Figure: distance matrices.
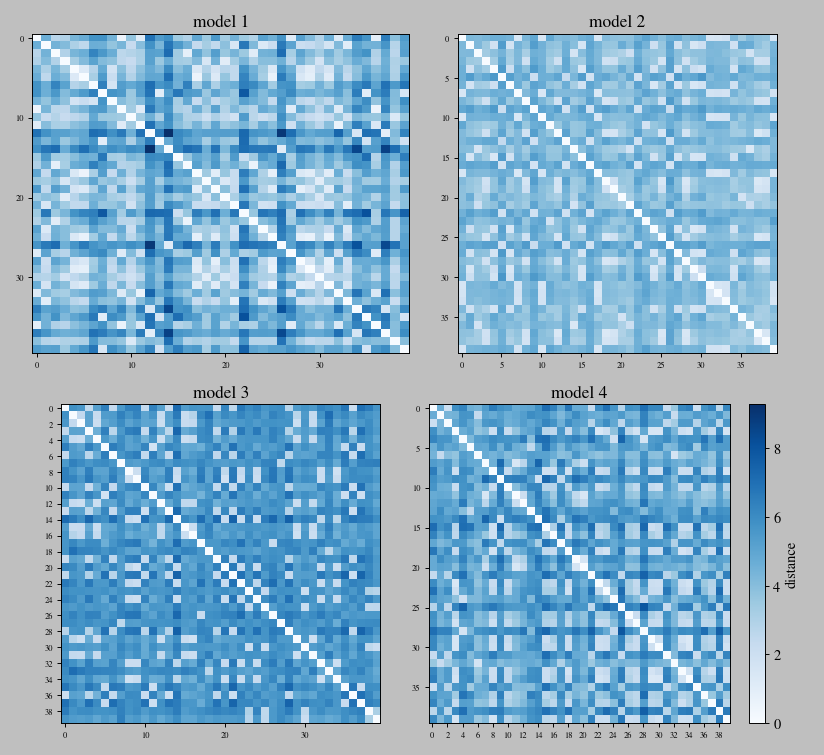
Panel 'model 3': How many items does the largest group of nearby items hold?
9
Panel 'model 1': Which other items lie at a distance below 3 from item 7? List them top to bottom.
13, 35, 39
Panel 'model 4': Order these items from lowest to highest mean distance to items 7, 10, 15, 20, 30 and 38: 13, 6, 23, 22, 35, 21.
22, 23, 6, 35, 21, 13
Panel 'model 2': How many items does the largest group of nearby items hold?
9
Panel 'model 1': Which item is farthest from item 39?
22
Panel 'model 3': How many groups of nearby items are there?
8
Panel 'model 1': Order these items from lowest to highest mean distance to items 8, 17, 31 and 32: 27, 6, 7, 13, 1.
1, 6, 27, 13, 7
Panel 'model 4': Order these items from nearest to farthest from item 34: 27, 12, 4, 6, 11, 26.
27, 26, 6, 11, 12, 4
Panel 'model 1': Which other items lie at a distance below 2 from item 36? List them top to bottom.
0, 9, 11, 27, 32
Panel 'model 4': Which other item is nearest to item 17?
9
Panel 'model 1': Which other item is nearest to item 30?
18
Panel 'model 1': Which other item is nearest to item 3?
20
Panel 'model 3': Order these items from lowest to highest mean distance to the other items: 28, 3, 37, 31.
31, 3, 28, 37
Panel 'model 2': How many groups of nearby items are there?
7
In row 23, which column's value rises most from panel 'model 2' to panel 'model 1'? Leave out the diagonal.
14
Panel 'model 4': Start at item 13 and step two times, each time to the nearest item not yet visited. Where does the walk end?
35
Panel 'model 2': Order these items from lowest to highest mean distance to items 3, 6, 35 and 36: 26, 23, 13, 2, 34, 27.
2, 34, 27, 23, 13, 26
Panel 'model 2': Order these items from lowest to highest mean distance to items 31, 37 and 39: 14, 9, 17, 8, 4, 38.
17, 38, 8, 14, 4, 9
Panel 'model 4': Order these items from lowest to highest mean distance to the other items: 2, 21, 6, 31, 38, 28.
6, 2, 31, 21, 38, 28
